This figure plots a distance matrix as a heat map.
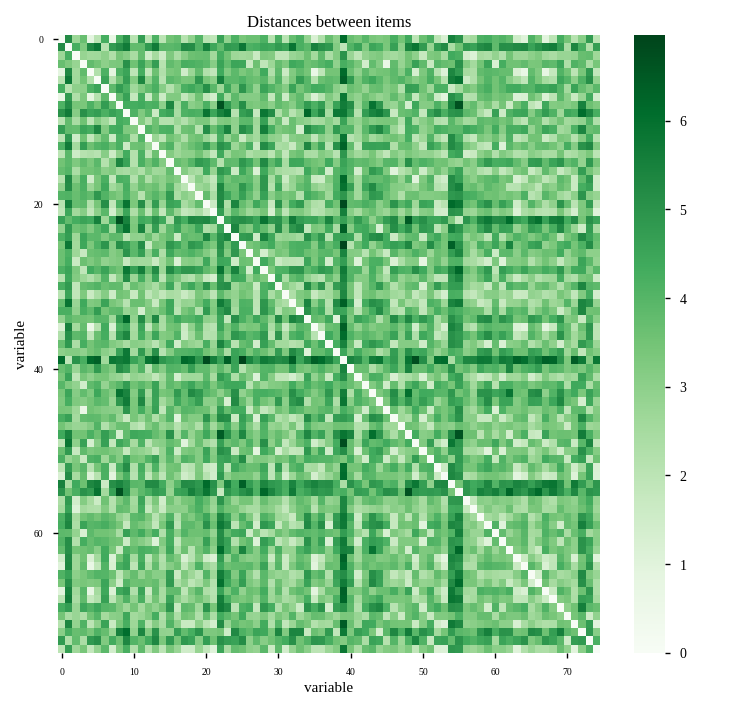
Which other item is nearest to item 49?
17
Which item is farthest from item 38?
9
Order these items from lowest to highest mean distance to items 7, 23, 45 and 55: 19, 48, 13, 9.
19, 13, 48, 9
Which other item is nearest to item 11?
33
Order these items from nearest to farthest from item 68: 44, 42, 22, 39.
42, 44, 22, 39
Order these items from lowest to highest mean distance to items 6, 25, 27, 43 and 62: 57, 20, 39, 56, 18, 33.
57, 56, 33, 18, 20, 39
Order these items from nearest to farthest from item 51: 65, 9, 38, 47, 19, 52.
47, 65, 19, 38, 52, 9
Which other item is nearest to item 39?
1
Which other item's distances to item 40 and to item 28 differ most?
55
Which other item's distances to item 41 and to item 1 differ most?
32
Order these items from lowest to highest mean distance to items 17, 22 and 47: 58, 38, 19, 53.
53, 19, 38, 58
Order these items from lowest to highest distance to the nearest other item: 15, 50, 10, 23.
50, 23, 10, 15
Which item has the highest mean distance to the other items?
39
